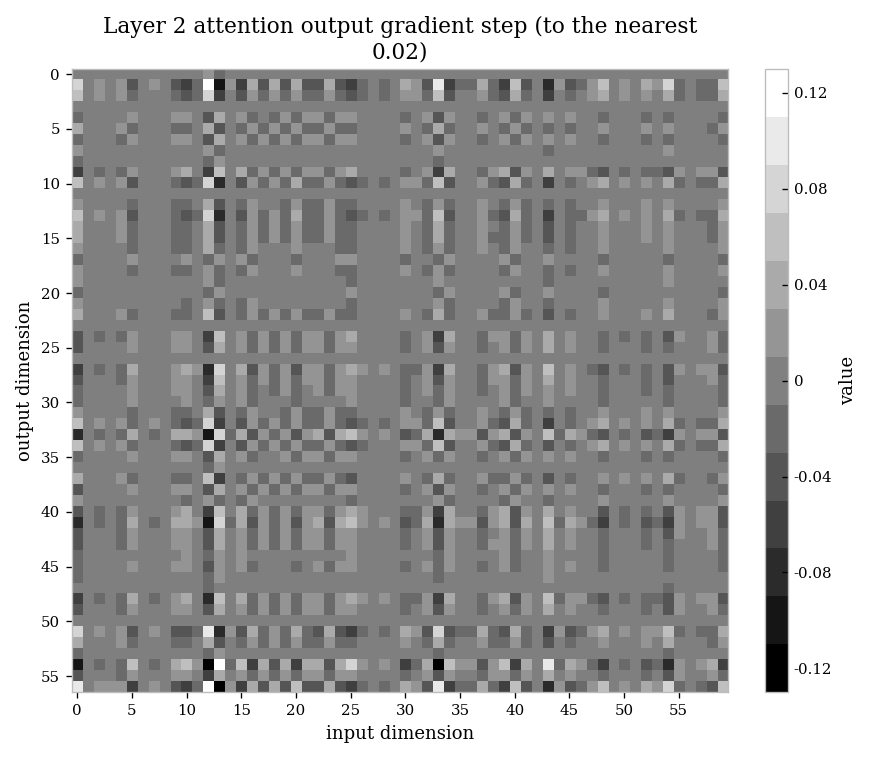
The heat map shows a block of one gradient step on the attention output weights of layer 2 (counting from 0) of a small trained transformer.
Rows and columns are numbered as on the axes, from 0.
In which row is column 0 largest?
56
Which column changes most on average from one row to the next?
12
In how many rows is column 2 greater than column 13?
23
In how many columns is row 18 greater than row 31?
5
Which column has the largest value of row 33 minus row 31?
13
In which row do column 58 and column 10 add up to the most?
54
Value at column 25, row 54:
0.08
